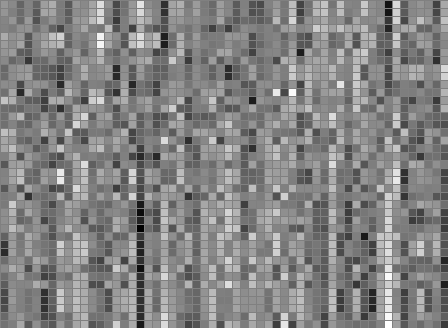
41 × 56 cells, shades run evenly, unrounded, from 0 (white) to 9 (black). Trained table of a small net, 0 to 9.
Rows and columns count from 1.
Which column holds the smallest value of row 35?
49
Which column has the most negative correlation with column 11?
1
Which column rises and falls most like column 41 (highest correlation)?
18
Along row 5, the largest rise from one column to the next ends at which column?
21
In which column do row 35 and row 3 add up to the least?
50
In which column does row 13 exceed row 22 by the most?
11
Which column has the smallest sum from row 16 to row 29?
29
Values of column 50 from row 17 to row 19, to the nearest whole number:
6 5 2
